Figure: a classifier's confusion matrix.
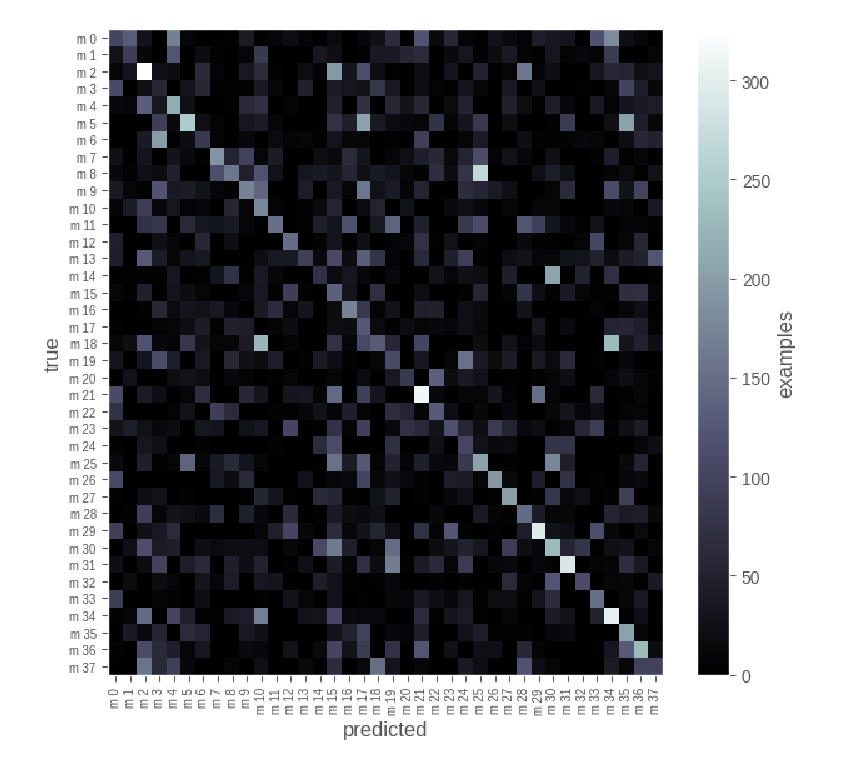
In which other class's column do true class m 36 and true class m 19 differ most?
m 24
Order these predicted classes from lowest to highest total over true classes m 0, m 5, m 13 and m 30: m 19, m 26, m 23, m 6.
m 26, m 6, m 23, m 19
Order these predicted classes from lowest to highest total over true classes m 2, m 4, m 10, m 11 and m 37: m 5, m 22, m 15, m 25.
m 22, m 5, m 25, m 15
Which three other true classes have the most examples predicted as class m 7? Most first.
m 8, m 22, m 28
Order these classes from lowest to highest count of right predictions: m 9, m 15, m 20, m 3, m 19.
m 3, m 20, m 19, m 15, m 9
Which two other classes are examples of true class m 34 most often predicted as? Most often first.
m 10, m 2
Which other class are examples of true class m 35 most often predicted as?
m 17
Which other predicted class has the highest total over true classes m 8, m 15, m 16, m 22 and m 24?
m 25
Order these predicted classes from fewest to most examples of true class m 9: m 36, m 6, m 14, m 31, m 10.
m 14, m 6, m 31, m 36, m 10
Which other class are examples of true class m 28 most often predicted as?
m 2
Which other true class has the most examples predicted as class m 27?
m 30
